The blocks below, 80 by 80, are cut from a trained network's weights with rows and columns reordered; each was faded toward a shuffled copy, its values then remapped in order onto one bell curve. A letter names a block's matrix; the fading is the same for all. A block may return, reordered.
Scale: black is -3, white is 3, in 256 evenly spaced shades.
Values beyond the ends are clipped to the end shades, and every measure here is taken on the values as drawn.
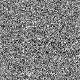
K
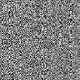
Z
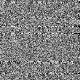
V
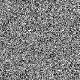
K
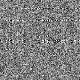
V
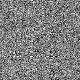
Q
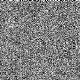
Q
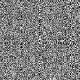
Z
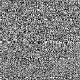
V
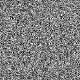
K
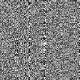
Z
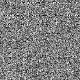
K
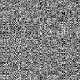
Z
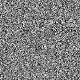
K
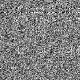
Q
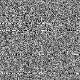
Q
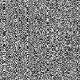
Z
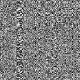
Z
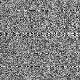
V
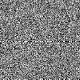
Q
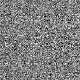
V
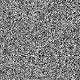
Q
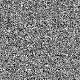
K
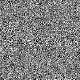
V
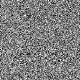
K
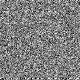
Q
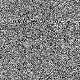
Q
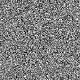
K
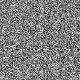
V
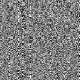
Z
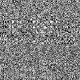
V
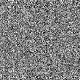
Q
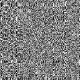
Z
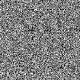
K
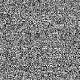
V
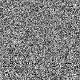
K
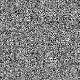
V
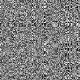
Z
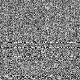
V
